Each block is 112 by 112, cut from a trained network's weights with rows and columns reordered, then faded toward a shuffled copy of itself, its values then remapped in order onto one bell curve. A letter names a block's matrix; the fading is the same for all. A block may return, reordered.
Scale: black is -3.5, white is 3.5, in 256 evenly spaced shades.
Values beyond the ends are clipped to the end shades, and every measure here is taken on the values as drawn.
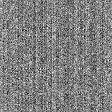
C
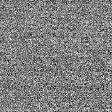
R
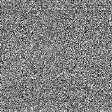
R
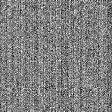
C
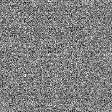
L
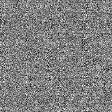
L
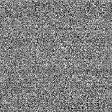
R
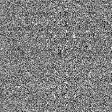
R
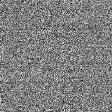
L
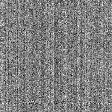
C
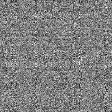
L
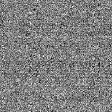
R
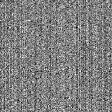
C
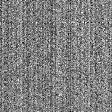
C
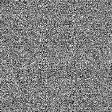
R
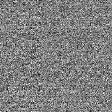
R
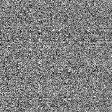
R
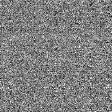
R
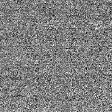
R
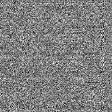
L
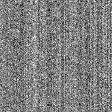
C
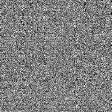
L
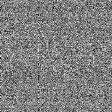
L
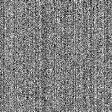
C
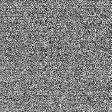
R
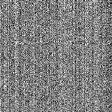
C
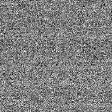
R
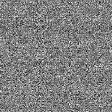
R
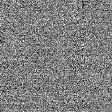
L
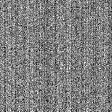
C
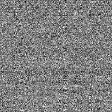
R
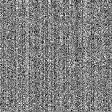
C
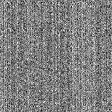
C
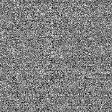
R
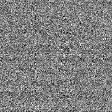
L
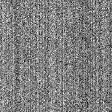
C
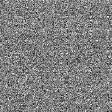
L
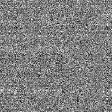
L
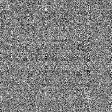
R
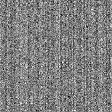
C
